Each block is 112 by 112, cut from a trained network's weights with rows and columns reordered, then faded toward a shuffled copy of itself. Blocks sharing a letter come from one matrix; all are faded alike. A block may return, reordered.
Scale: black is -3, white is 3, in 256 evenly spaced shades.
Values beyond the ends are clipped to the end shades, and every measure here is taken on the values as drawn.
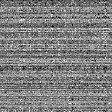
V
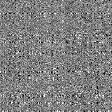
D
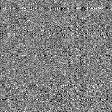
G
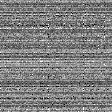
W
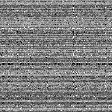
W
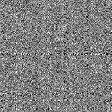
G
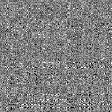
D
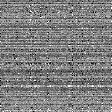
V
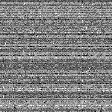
W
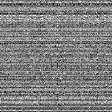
W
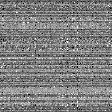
V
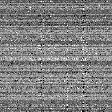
V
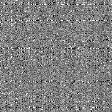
D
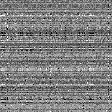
W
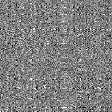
G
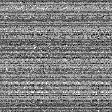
W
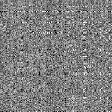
G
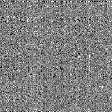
D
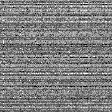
W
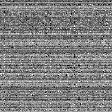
V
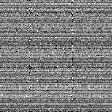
W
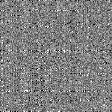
D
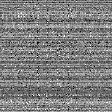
V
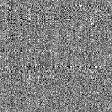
G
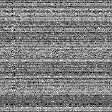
W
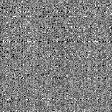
D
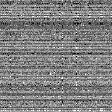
W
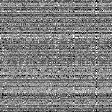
V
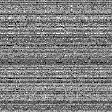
W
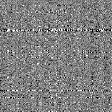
D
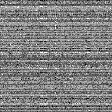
W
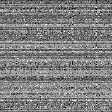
V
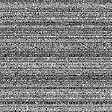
W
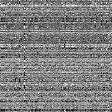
V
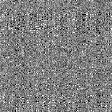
D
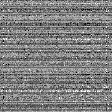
W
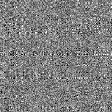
G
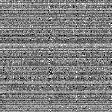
V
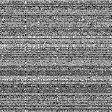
W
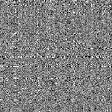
G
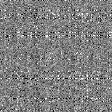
D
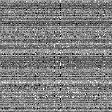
V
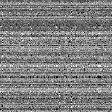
W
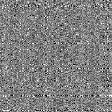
D
